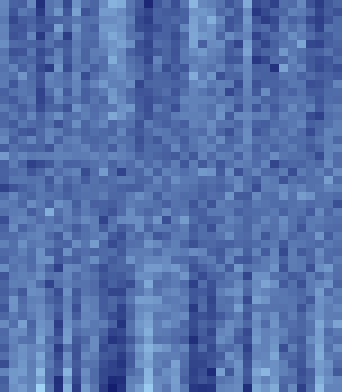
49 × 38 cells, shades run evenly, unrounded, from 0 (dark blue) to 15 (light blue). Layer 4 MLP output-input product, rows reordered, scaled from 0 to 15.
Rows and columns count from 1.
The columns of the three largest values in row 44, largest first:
17, 36, 18
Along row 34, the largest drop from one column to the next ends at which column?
32
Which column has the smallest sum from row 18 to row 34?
13
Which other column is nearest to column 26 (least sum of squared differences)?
35
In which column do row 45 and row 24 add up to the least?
14
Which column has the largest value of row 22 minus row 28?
12
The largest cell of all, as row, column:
49, 5
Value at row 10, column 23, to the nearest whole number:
8
